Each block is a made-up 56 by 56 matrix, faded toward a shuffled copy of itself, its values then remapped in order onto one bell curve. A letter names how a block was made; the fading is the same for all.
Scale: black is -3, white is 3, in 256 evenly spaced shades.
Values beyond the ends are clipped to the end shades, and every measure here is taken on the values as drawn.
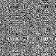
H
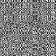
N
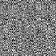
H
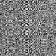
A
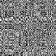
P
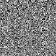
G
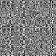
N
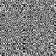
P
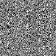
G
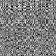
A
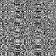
A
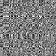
A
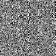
G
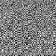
P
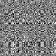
A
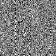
G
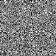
G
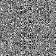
G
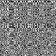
A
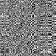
N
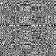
A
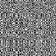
A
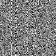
G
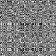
N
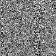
G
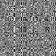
N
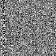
G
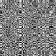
N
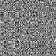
A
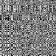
N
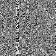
G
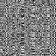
N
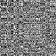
P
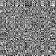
A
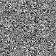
G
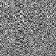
P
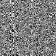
G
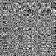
P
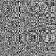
N
